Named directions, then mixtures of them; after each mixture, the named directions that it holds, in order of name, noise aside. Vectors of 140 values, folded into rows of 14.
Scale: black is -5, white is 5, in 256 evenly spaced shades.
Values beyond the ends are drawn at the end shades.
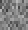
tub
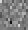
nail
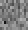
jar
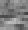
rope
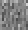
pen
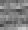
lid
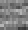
lid.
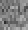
jar, lid, tub.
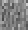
pen.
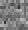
jar, lid.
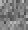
jar, rope, tub.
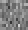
nail, pen, tub.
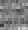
lid.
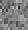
jar, tub.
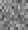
pen, tub.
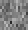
nail, rope, tub.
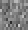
nail, pen, tub.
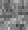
rope, tub.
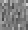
pen.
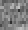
lid, nail, pen.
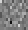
nail.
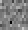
lid, nail.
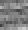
lid.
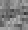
lid, rope.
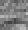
lid, rope.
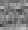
lid.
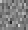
nail.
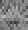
rope, tub.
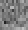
jar, lid.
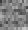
lid, nail, tub.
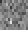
nail.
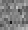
lid, nail, tub.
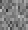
tub.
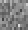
nail, pen.
